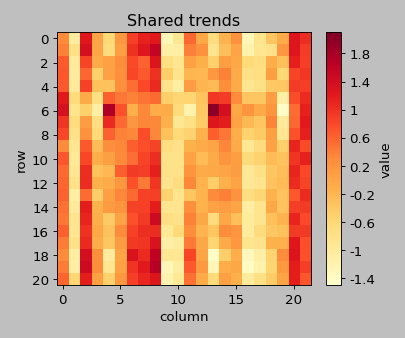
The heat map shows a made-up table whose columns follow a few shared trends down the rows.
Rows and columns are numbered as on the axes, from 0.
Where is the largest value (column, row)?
13, 6
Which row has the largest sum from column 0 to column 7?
20
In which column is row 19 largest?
8
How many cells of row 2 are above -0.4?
16
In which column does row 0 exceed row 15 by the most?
15
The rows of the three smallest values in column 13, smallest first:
18, 19, 1
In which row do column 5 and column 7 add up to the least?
12
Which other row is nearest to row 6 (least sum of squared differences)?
7
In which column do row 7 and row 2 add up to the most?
21
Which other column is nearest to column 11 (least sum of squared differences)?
3
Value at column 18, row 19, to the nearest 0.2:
-0.6
